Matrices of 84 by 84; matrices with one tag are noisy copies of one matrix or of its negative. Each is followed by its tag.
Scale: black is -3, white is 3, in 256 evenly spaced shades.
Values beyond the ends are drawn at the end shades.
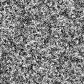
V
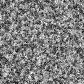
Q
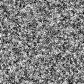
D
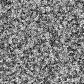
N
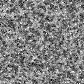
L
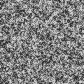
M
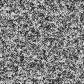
L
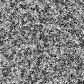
Q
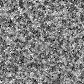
L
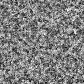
D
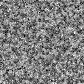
D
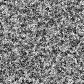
D
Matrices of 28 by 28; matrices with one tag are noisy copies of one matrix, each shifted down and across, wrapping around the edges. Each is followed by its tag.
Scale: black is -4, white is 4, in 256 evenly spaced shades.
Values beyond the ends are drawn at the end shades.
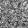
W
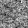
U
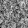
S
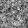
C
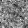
U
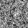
S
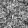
U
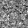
W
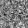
W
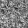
W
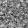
W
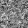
W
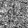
C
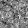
U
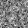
S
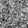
C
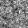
U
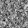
S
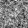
C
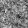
U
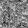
C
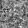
C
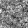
U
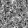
S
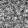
W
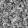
S
